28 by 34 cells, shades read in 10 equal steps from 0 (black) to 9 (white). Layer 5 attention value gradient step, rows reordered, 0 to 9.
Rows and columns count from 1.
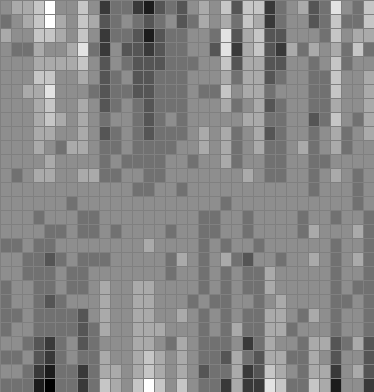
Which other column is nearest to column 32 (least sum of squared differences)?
18
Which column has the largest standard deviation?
5
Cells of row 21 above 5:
4
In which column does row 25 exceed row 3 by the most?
14
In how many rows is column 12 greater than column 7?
7
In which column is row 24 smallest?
8
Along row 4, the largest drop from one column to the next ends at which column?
22
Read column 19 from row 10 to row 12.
6 6 5
